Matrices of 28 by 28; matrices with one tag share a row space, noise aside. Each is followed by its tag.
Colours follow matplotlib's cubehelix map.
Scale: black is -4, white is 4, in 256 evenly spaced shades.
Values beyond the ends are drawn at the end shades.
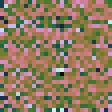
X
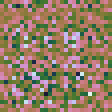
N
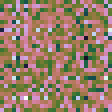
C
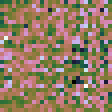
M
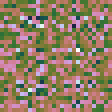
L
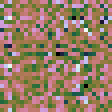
M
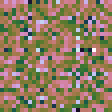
L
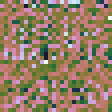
N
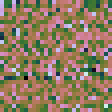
C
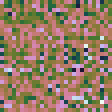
M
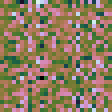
L
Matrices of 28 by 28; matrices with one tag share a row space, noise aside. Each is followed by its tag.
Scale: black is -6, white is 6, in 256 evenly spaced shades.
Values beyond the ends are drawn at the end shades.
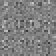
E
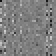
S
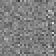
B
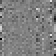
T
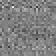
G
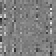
S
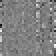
T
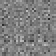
E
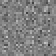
E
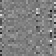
T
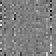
S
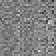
B
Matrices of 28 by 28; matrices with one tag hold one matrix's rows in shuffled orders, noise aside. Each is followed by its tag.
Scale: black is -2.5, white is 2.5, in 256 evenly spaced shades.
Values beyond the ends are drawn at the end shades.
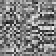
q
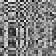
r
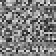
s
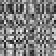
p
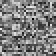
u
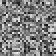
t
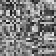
q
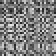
p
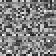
s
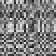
p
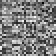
u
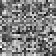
u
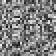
t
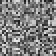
t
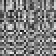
p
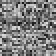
u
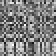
p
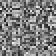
t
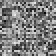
u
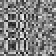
r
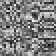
q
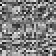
u
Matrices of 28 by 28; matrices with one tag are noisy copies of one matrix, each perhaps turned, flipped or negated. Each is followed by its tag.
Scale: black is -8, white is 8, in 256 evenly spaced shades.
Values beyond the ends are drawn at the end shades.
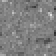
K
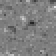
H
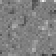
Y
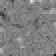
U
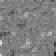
Y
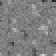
Y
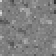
Y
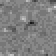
H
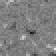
H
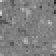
Y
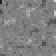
Y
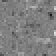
K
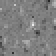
H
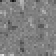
Y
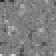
Y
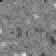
U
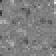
Y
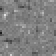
K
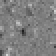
H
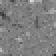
U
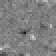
H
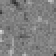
U
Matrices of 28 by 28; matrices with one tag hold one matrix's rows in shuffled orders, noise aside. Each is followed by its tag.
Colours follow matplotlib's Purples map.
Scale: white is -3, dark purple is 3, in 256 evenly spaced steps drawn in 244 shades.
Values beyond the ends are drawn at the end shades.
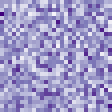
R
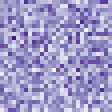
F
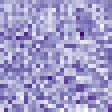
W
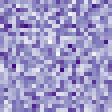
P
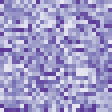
W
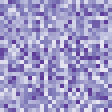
F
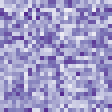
W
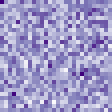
F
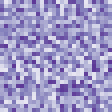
P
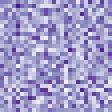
R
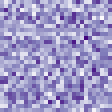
P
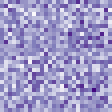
F
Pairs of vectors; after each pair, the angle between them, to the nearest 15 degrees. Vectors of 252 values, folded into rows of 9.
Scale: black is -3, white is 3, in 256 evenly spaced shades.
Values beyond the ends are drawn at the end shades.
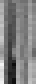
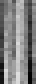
120 degrees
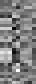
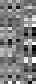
75 degrees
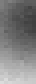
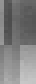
30 degrees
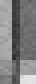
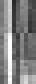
45 degrees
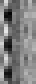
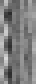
30 degrees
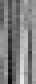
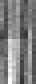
150 degrees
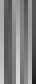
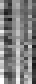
30 degrees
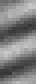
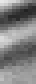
120 degrees
